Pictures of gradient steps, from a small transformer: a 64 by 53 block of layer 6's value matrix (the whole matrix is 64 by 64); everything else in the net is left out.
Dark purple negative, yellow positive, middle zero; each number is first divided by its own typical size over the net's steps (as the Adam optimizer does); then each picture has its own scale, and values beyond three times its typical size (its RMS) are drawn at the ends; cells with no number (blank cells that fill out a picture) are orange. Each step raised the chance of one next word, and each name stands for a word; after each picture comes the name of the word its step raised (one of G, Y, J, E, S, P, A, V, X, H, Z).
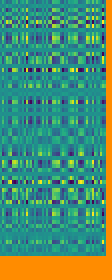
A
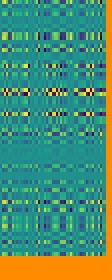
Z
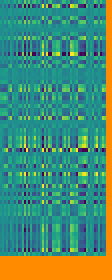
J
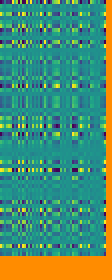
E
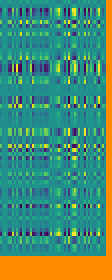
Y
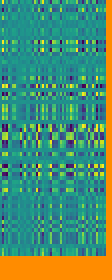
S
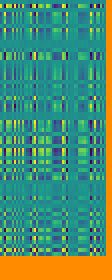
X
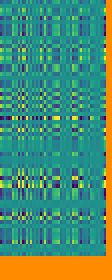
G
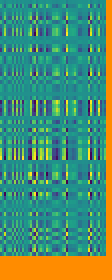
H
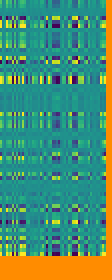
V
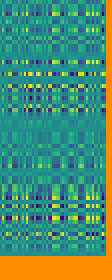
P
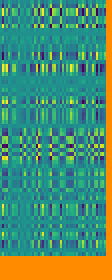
Y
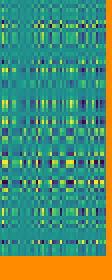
A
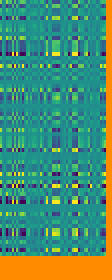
J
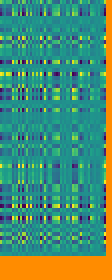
P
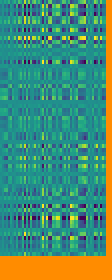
P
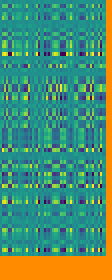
J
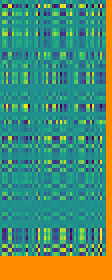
X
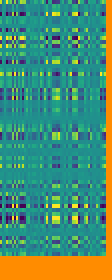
P
